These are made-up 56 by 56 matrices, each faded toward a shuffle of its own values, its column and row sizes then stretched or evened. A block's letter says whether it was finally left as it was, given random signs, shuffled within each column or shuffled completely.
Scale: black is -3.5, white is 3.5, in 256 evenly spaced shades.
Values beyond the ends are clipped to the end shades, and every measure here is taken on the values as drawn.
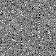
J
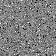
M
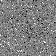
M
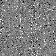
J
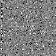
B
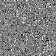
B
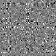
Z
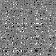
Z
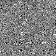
B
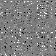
Z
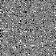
B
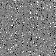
J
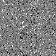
J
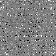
B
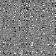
Z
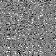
Z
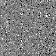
J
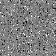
J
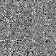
B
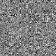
Z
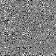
Z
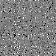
B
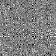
Z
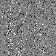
J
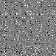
Z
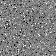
M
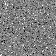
M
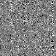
B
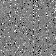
J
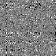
Z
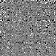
Z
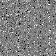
J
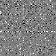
Z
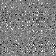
Z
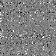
B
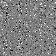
J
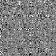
Z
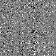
B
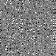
Z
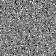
M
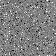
M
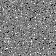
M
